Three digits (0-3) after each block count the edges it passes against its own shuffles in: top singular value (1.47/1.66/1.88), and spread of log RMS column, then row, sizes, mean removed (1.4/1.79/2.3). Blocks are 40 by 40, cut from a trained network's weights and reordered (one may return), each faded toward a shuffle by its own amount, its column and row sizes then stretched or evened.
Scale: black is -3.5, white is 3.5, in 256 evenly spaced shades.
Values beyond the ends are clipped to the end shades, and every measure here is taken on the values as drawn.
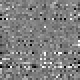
1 1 3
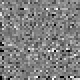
0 1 3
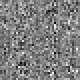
1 2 1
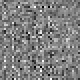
2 2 2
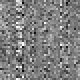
2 3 0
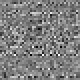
2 0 3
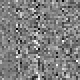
1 3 0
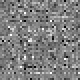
0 2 3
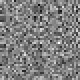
3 1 0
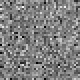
1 2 2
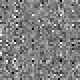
0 2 0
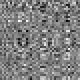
3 2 3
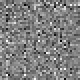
0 2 1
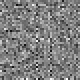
2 1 1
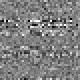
2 0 3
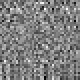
3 1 2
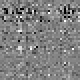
1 2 3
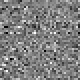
2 1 3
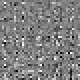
0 3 3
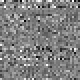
2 1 3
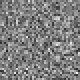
1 0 0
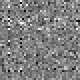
1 1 2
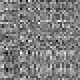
3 2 2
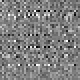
3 1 3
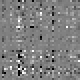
1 3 3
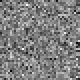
0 1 0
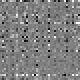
0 3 3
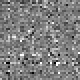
1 2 2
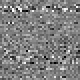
1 0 3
